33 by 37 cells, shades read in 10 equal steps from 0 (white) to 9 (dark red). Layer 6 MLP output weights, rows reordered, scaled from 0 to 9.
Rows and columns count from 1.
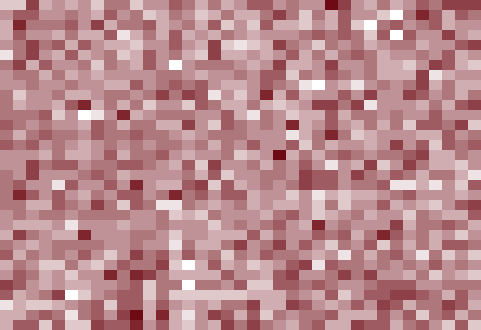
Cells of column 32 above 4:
14
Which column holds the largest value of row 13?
23
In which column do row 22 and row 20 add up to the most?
2
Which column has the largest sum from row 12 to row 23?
11
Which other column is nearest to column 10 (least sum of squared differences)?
13
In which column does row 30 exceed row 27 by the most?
5
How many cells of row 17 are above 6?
4
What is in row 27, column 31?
4
